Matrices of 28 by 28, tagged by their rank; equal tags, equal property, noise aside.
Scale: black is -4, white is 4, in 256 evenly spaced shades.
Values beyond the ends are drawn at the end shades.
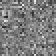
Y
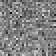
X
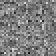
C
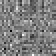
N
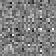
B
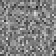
Y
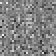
X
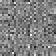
C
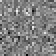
C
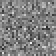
X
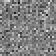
Y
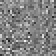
C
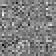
N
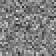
Y
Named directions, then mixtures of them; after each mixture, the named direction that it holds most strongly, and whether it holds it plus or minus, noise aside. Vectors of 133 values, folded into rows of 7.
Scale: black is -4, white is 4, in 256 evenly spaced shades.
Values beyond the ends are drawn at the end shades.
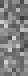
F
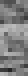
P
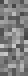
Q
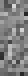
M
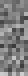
M, minus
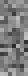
Q, minus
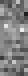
P, plus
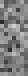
F, minus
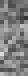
P, plus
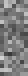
P, minus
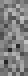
F, minus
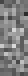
Q, plus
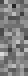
Q, plus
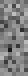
F, minus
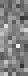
F, plus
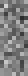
F, plus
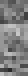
P, plus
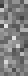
F, plus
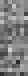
M, plus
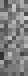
M, plus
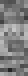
P, plus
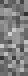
Q, plus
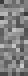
Q, plus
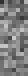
F, plus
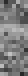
P, plus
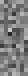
Q, minus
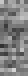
P, minus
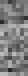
P, plus
